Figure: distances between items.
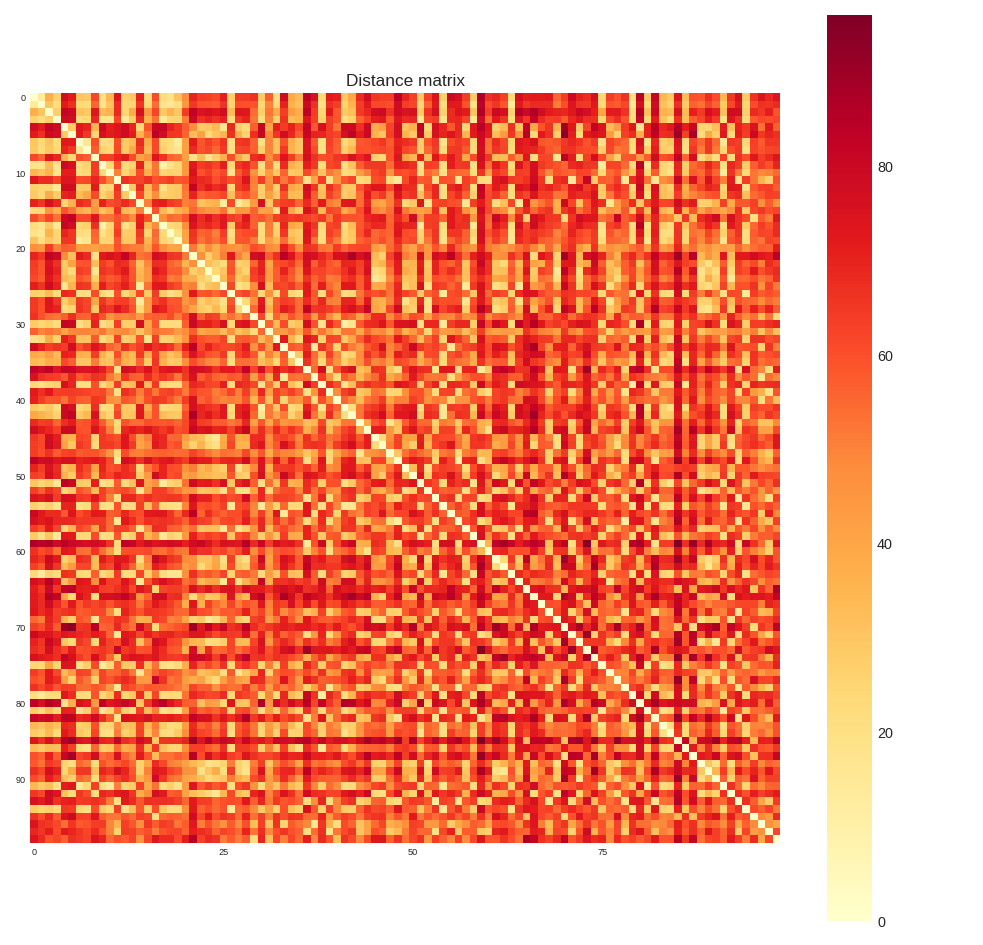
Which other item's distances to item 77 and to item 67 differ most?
5
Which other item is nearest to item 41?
30
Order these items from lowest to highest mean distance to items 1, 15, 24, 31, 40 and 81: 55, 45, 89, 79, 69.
79, 69, 45, 89, 55
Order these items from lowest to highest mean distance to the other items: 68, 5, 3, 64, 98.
3, 68, 64, 5, 98
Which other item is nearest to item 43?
47
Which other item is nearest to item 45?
24
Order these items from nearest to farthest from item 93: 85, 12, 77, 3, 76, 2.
76, 77, 3, 12, 2, 85
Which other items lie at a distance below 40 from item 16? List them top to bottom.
65, 70, 85, 87, 95
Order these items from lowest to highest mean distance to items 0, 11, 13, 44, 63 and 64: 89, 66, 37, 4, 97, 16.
97, 37, 16, 89, 4, 66
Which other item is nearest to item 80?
4
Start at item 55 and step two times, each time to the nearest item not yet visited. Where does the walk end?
37
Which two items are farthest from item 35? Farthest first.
85, 65
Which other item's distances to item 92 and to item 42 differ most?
66
